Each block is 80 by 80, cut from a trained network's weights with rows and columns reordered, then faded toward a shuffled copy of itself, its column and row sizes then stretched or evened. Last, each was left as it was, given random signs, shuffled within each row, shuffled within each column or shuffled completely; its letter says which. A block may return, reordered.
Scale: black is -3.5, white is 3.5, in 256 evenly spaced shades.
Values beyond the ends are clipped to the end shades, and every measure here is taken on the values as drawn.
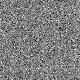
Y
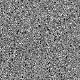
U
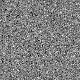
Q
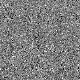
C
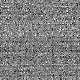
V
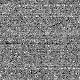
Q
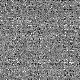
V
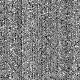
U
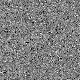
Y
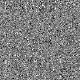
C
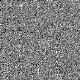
C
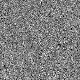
U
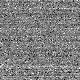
Q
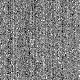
U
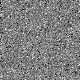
U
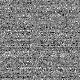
V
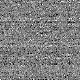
V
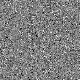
U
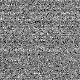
V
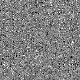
C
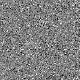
C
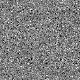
C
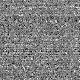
V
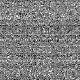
V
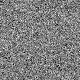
Y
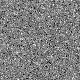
Y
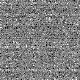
V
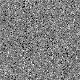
U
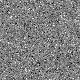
Y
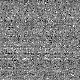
V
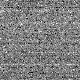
Q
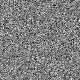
Q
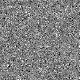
C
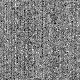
U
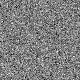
Y
